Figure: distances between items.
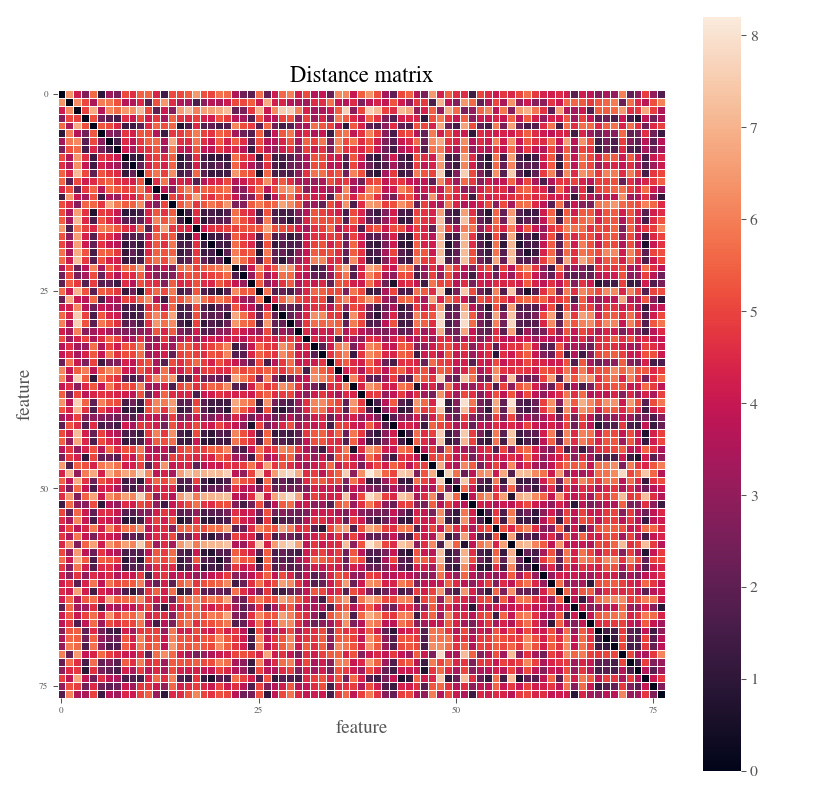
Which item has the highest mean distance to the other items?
48
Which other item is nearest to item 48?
57
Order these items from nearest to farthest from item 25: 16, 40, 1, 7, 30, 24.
40, 16, 30, 1, 7, 24
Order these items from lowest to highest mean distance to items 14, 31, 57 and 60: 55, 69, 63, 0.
55, 63, 0, 69
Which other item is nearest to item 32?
22
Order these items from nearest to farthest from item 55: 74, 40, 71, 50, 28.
50, 71, 74, 40, 28
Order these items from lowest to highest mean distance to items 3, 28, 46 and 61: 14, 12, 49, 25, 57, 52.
52, 49, 25, 12, 14, 57
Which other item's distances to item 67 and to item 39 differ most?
2
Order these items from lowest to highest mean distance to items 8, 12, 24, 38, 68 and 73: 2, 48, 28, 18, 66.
18, 28, 2, 66, 48
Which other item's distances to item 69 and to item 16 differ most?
29
